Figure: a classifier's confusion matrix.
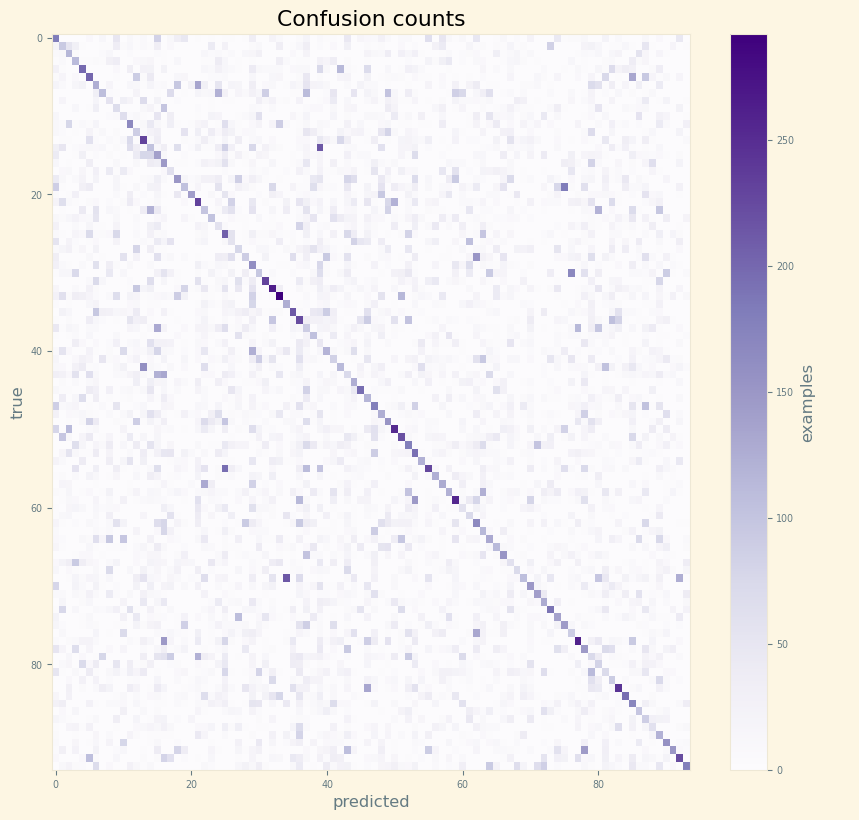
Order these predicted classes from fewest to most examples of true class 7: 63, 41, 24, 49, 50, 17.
50, 63, 41, 17, 49, 24
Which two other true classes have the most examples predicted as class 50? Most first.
21, 36
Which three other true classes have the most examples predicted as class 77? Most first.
37, 92, 49
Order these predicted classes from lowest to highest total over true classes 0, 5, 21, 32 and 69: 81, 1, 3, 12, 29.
3, 1, 81, 29, 12
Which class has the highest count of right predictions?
33
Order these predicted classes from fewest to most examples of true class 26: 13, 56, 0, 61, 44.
13, 56, 0, 44, 61
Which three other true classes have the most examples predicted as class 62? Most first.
28, 76, 59
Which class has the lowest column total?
20
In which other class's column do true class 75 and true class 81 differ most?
79
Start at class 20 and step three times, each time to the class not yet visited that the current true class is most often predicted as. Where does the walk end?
43
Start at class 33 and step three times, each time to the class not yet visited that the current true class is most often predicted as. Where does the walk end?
73
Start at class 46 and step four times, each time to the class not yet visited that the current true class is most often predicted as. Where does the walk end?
11
